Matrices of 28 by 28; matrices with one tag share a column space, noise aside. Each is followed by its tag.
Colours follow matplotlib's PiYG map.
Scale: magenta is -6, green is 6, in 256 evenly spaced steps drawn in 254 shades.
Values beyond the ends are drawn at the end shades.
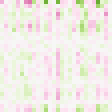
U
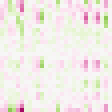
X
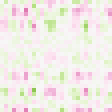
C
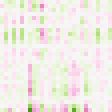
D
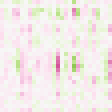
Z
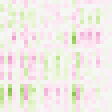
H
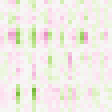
H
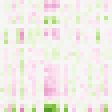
D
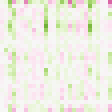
U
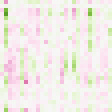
Z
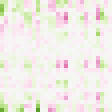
X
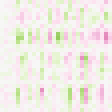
H
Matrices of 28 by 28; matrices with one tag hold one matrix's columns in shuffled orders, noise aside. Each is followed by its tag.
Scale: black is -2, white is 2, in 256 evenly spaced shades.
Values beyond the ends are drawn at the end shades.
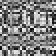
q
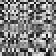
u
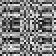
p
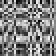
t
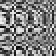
q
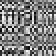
q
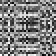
p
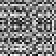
p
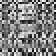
u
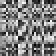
t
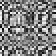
q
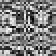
q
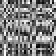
t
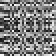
p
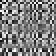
u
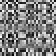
u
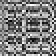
p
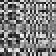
u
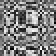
q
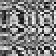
q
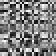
u
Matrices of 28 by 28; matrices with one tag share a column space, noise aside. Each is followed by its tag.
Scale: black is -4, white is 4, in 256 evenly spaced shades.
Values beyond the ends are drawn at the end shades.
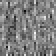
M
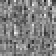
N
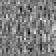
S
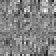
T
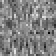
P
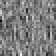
M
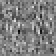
S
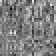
N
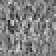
S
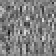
S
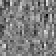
N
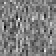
S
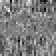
T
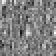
N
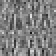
P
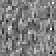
S
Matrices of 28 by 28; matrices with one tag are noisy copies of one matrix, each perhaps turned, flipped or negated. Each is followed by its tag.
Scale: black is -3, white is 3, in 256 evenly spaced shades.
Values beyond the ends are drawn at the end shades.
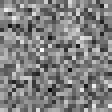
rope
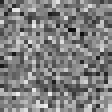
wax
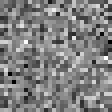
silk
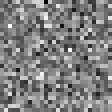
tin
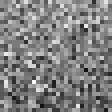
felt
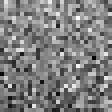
felt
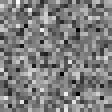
rope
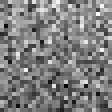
felt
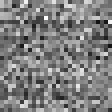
wax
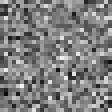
silk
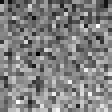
felt
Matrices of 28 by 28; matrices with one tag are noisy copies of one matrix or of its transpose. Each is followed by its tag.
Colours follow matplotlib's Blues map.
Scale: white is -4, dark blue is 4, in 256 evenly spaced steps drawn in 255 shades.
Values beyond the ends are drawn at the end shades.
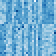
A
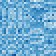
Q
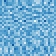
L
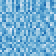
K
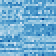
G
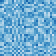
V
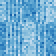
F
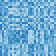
Q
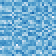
K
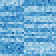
A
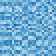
K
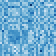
Q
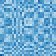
V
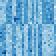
A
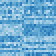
G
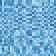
L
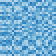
K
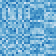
Q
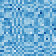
V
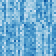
G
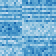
F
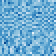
L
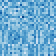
Q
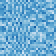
L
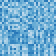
Q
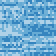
G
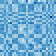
V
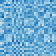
V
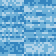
A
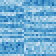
A
